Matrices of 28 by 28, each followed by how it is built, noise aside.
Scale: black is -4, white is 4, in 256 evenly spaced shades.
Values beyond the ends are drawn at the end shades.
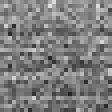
blocks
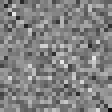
diagonal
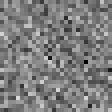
Toeplitz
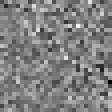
upper triangular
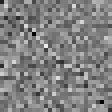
diagonal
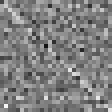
diagonal
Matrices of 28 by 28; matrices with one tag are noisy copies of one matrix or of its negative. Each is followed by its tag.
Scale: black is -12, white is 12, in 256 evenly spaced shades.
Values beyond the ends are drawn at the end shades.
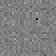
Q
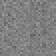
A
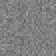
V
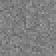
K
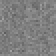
K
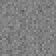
V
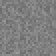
V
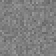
Q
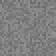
A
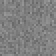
Q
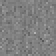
V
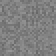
V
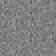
Q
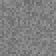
Q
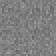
V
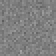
Q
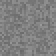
K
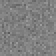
K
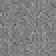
A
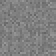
A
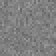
Q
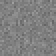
Q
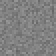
V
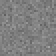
K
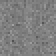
K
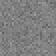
A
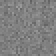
Q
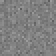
Q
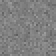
A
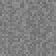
A
